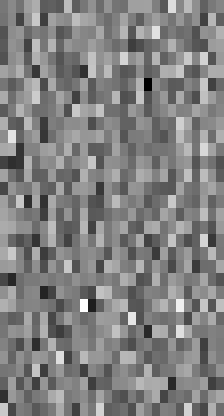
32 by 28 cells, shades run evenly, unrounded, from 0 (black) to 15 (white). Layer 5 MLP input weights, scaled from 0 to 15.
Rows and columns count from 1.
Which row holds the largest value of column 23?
24
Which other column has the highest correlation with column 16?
20
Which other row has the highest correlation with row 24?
18
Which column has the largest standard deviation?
26
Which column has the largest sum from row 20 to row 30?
23
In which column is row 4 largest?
5
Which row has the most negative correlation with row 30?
4
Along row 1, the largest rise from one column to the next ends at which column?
22
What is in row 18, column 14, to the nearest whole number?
7
